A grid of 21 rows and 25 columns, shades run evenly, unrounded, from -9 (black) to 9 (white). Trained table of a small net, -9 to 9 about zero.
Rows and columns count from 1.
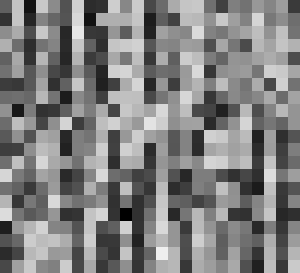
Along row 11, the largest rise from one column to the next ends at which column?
18
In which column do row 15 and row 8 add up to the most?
11
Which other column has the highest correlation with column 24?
7
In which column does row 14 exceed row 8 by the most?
9
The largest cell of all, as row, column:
20, 14
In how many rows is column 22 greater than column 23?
5
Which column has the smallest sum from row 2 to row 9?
6
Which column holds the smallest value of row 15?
22
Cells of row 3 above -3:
20
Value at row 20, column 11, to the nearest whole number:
5
